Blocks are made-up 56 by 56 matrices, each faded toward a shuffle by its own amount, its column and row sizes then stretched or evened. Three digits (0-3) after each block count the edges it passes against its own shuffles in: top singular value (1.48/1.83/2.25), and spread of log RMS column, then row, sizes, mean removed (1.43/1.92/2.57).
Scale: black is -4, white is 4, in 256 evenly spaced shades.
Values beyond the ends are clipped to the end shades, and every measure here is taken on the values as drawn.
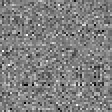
2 0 2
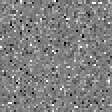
0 0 0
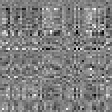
3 1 3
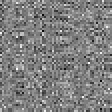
3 2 0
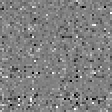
1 1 2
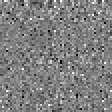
2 1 1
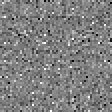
0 0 1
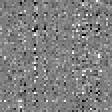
1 3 1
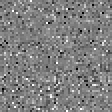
1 0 1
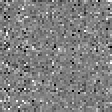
1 2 2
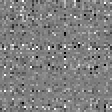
1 2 3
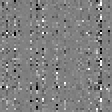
2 3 2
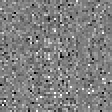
1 2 0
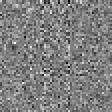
2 2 0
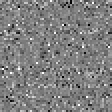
1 0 2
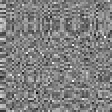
3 1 0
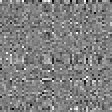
3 2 2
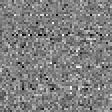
0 0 2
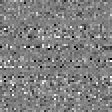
0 0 3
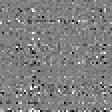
0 2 3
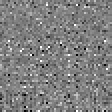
1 1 2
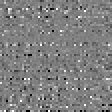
1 1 3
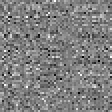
2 1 1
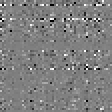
2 2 3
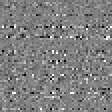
1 1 3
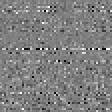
2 0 3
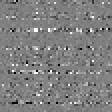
1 1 3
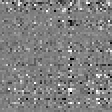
0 2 3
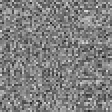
2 0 1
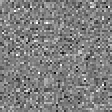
2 0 1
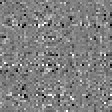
2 1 2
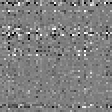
2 2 3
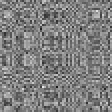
3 2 1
